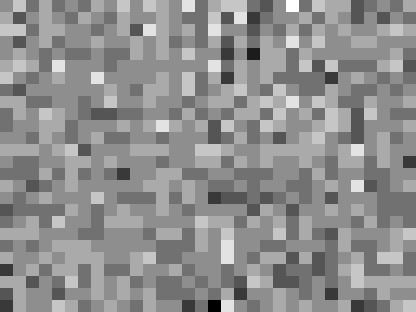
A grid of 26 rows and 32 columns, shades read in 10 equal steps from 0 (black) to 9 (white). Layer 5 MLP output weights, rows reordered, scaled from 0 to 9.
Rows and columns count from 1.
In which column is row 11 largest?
13
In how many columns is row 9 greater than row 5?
14
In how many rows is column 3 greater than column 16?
7
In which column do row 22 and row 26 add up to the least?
17
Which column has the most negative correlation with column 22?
8
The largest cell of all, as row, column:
1, 23
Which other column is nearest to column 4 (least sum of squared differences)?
27
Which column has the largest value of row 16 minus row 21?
28
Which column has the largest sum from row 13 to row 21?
6
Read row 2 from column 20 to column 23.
2 4 5 5
